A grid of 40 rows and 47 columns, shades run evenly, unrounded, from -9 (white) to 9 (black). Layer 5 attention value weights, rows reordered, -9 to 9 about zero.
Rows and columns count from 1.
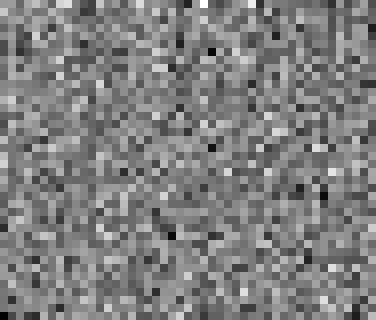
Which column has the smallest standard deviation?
37
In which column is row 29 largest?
1
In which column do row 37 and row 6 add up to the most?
11
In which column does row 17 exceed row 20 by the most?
13
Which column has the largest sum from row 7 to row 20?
12
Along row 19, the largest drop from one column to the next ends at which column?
40
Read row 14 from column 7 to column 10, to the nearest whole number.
0 -1 0 -5
